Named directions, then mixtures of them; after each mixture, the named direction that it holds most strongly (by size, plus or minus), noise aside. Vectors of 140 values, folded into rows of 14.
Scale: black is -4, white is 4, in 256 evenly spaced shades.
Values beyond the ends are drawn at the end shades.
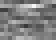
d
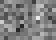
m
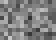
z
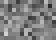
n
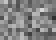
z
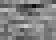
d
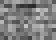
d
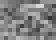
d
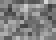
d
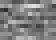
d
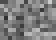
z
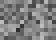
m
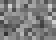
n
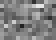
d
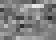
d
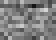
d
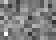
n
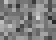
m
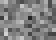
z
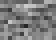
d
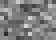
d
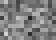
z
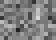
m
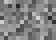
m
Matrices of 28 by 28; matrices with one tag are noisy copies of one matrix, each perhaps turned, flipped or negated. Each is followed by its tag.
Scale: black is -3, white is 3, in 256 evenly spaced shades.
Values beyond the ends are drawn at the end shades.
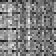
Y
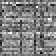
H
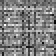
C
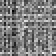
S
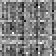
H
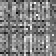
C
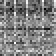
Y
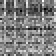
Y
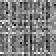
C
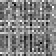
C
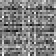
C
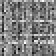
H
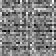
C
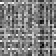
S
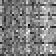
Y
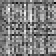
C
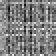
C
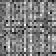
C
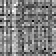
S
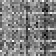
Y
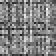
C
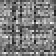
H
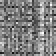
S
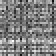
S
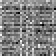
C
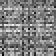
C
